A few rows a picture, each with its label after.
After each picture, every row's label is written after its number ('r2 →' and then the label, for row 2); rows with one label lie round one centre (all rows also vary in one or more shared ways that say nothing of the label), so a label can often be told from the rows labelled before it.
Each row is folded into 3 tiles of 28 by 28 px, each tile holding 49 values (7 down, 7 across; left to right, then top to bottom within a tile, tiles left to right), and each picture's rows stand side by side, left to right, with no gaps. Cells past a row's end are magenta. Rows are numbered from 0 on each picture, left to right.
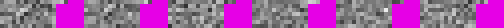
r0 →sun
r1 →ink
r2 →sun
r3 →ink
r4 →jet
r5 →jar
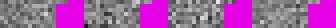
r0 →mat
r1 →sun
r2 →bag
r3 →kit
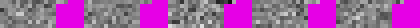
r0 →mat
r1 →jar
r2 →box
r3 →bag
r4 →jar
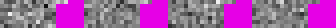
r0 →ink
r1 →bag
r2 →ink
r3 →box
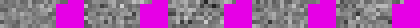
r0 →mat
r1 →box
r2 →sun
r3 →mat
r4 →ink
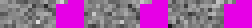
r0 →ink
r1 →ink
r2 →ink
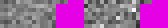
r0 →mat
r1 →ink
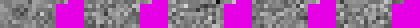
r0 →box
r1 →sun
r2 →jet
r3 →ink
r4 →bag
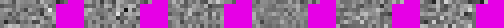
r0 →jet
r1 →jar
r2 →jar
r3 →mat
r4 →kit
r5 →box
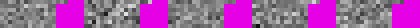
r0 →mat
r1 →bag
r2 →jar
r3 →bag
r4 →box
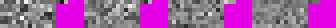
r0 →box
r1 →jar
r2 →mat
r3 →ink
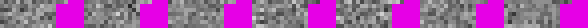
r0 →mat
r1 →sun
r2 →sun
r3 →box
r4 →mat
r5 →bag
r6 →kit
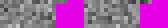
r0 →ink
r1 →sun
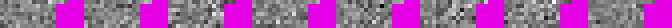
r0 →ink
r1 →bag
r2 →jet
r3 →box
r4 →ink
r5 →jar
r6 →jar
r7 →mat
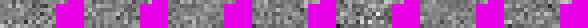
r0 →ink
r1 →jar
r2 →kit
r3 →sun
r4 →box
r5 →sun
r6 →bag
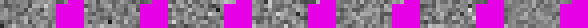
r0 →jet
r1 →ink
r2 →bag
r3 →bag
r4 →kit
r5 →jet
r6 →jar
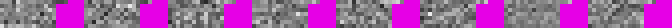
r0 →bag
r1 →box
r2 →jar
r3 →ink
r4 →jar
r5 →jar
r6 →jet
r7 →jet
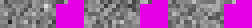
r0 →bag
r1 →mat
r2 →box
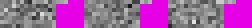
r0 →jet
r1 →box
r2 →sun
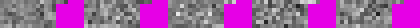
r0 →kit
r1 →bag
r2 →box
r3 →jar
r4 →sun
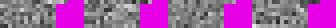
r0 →bag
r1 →mat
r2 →box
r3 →mat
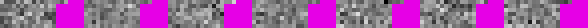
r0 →ink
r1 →mat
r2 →sun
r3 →sun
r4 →mat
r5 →bag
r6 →ink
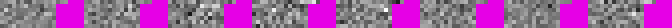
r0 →jet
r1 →mat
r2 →box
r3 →bag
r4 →box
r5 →jar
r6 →jar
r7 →mat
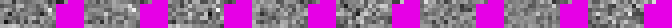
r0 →jet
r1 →mat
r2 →jar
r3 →bag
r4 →jet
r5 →jar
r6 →kit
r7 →box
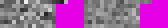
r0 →box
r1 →jet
